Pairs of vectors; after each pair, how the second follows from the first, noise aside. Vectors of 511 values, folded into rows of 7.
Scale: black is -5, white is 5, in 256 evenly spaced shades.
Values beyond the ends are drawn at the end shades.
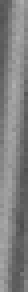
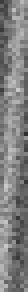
copied.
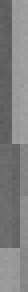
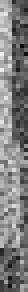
negated, scaled up.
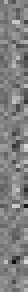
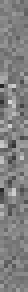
reversed, partly zeroed.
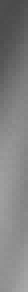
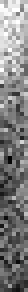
negated, scaled up.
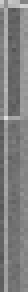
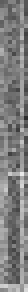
reversed.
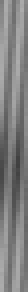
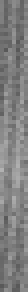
negated, shrunk.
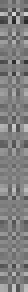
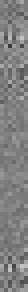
wrapped around, partly zeroed.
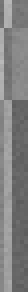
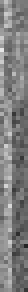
copied.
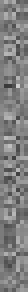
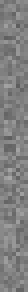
negated, shrunk.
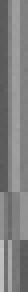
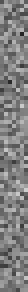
shuffled.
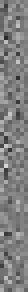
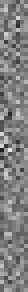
negated.
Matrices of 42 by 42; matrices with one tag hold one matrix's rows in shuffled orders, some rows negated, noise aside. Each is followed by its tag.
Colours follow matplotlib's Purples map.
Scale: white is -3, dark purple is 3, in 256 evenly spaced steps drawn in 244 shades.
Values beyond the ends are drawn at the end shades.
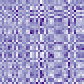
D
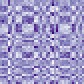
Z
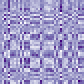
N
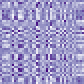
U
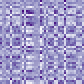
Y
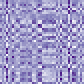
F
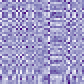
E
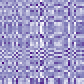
D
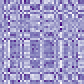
N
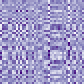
E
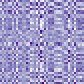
D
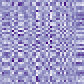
U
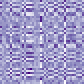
Y
